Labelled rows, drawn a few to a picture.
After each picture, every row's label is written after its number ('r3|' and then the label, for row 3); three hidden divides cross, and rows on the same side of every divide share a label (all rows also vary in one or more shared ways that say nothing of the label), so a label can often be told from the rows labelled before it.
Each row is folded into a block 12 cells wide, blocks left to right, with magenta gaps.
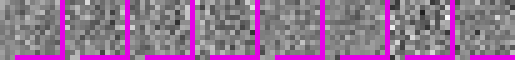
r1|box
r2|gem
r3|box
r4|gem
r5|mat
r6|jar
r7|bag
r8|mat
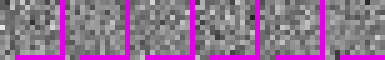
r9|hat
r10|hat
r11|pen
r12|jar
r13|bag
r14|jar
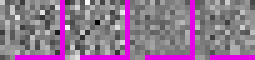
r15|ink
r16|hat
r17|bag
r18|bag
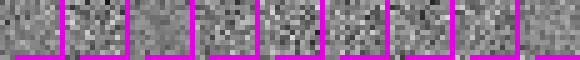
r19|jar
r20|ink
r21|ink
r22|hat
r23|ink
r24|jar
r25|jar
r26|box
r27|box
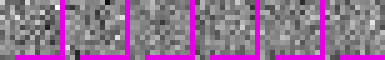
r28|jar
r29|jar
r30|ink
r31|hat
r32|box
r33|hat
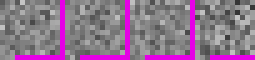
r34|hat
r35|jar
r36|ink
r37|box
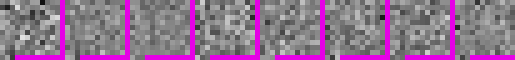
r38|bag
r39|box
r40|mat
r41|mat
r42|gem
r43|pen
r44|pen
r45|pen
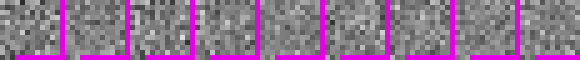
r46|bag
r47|pen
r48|mat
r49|mat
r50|pen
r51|hat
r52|mat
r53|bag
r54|ink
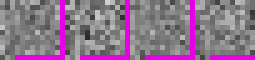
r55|jar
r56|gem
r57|jar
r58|bag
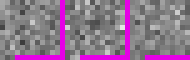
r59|mat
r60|ink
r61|bag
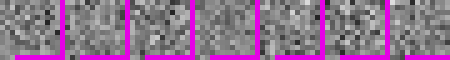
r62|pen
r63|pen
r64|box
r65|bag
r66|ink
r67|bag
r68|box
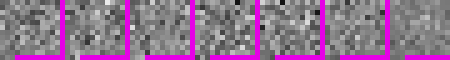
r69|bag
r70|hat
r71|bag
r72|ink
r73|ink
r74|bag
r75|hat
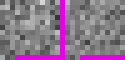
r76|box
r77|hat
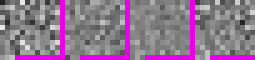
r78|jar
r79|bag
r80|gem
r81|mat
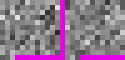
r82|bag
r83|jar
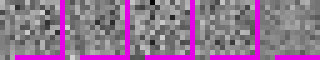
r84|mat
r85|box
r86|bag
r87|hat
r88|hat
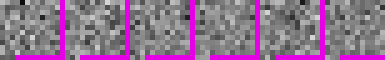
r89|bag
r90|mat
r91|ink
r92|bag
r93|gem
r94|mat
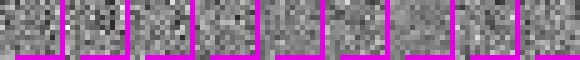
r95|box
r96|box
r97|box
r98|bag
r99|ink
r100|mat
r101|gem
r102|box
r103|bag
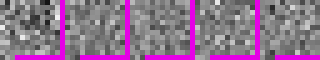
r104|mat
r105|mat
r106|gem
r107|mat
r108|hat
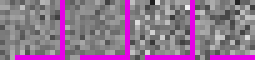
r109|ink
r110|bag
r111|hat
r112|gem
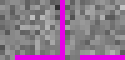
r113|pen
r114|bag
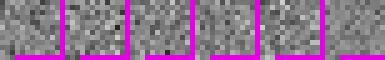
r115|box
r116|ink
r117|gem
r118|hat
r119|pen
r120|gem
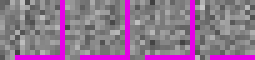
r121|ink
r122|mat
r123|hat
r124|mat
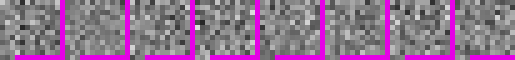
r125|mat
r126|bag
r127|bag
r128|box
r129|gem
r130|hat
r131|hat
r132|box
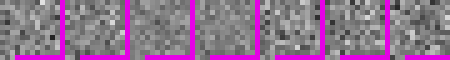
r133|bag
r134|jar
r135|ink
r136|box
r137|bag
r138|ink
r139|ink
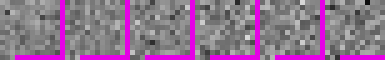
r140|bag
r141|hat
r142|hat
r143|box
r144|mat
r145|bag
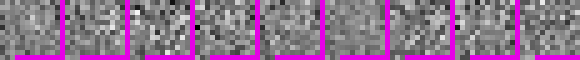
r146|pen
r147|pen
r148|pen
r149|gem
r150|bag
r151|hat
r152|ink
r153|mat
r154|mat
